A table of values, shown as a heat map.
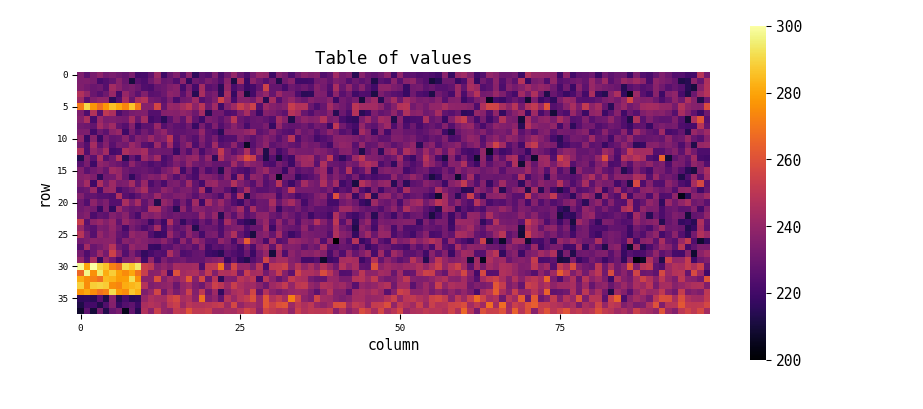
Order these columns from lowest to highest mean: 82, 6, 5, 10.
82, 10, 6, 5
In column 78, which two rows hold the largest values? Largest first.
35, 37
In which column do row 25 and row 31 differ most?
1
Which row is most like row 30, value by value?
33
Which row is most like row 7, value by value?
17
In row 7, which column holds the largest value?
97
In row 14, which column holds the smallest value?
69
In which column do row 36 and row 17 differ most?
64
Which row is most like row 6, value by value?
18
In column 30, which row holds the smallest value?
28
